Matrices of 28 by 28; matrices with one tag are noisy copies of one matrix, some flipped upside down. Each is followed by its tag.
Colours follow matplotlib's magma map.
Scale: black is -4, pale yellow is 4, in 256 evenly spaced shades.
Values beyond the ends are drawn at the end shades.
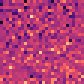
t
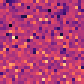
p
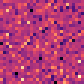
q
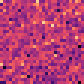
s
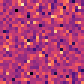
q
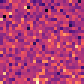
s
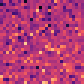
t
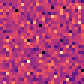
q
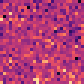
s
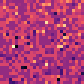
p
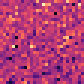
p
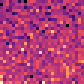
t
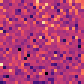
s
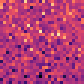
t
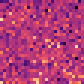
s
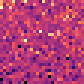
t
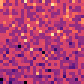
t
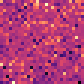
s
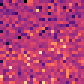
t
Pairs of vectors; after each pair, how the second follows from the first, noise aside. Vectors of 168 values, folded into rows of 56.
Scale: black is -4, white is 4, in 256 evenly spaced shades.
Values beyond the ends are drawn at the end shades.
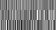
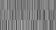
negated, shrunk.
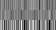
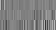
wrapped around, partly zeroed.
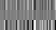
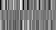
reversed.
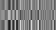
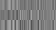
negated, shrunk.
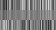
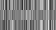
sign-scrambled.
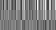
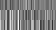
reversed.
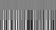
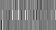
wrapped around, partly zeroed.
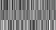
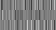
wrapped around, partly zeroed.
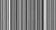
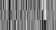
sign-scrambled.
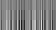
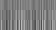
negated, shrunk.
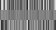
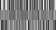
copied.
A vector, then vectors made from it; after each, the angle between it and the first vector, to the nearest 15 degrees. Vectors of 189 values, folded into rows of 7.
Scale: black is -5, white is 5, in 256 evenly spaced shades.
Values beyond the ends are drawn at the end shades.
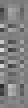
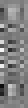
15 degrees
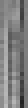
90 degrees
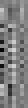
150 degrees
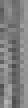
60 degrees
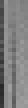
75 degrees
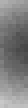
90 degrees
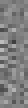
45 degrees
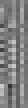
135 degrees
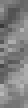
120 degrees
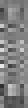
30 degrees
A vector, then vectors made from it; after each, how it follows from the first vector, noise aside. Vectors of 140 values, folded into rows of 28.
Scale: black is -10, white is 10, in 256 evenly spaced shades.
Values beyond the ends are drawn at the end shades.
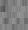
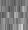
wrapped around, negated, scaled up.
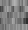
wrapped around, scaled up.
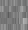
reversed, negated.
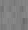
reversed, shrunk.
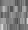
wrapped around, negated, scaled up.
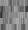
wrapped around, scaled up.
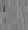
partly zeroed.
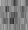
wrapped around, scaled up.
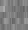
negated.
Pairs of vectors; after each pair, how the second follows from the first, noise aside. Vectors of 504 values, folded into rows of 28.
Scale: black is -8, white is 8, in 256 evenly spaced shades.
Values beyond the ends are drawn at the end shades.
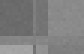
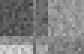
scaled up.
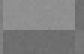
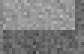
scaled up.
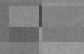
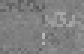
reversed, negated, partly zeroed.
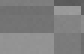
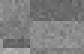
reversed, negated.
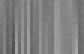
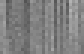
reversed, negated.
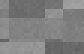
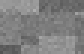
reversed, negated.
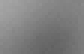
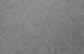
reversed, negated, shrunk.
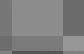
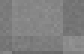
shrunk.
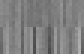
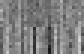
scaled up.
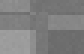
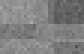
reversed, negated.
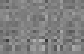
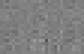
shrunk.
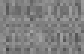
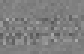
reversed, negated, partly zeroed.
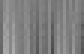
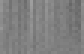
reversed, negated, shrunk.
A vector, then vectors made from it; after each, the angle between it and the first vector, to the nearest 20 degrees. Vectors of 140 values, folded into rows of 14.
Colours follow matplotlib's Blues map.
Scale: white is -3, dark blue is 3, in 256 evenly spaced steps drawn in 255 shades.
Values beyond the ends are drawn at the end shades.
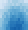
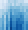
20 degrees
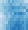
40 degrees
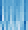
120 degrees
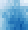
20 degrees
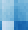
60 degrees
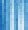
120 degrees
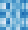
100 degrees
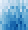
20 degrees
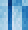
100 degrees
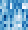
100 degrees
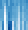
100 degrees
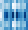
80 degrees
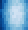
120 degrees
